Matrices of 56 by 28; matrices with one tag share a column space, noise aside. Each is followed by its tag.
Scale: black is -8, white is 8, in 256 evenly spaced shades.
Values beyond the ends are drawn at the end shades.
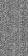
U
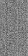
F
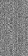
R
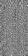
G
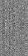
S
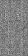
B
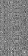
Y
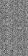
Y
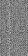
F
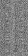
F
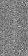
Y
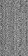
G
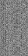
R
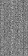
B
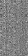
B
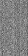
Y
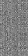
U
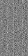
F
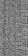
U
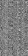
Y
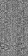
U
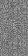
S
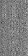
B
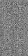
R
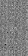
Y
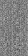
U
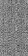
F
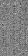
R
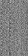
B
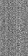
F
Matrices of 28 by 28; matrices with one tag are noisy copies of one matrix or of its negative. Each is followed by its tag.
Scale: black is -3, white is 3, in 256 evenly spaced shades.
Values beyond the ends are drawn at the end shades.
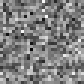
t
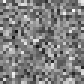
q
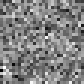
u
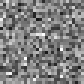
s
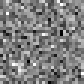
u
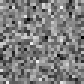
t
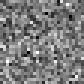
u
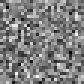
q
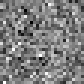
u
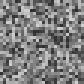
u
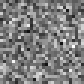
s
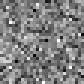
q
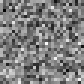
t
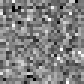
t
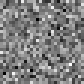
s
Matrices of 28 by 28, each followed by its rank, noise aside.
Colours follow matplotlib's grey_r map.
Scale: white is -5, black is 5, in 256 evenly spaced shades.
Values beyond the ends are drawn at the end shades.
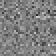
six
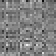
three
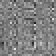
four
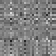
two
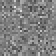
six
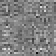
six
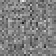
six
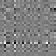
two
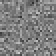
six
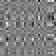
two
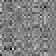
four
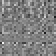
four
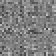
six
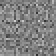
six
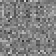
six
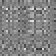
three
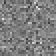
six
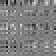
two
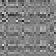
three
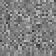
six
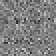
six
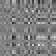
two
